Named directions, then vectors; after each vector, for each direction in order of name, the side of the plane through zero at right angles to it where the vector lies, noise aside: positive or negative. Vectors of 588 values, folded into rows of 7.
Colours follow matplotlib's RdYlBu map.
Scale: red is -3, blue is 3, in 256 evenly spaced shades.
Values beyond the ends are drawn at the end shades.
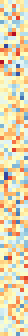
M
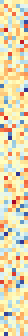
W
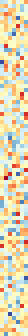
negative, positive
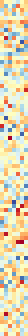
negative, negative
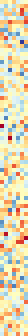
negative, negative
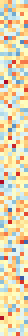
negative, negative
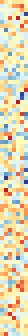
positive, negative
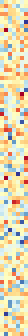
negative, positive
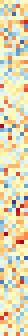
negative, negative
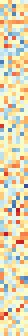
negative, negative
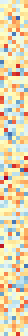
negative, positive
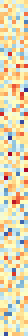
negative, positive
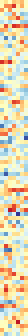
positive, positive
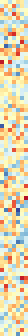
positive, positive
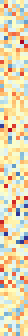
positive, positive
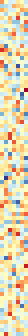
positive, negative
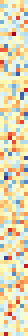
positive, negative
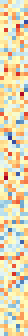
negative, positive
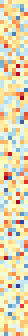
negative, positive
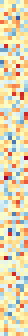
negative, positive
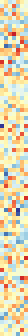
positive, positive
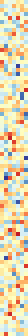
positive, negative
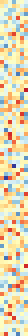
positive, negative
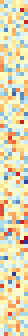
positive, negative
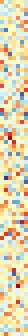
positive, negative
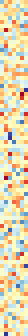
negative, positive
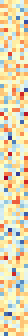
negative, positive
